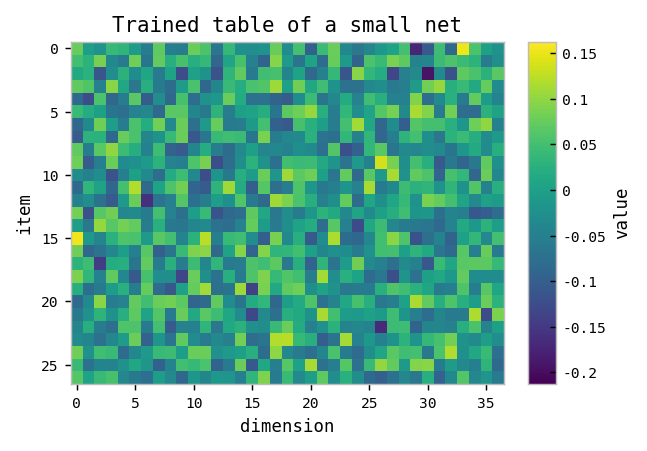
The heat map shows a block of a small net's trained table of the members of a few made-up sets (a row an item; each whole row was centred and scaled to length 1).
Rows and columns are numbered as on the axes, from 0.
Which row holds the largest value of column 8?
20
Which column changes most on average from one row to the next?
30
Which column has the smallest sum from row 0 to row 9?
12
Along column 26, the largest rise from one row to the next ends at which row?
8
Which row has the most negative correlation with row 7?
9
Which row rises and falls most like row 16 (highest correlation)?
19
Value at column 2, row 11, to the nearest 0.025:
0
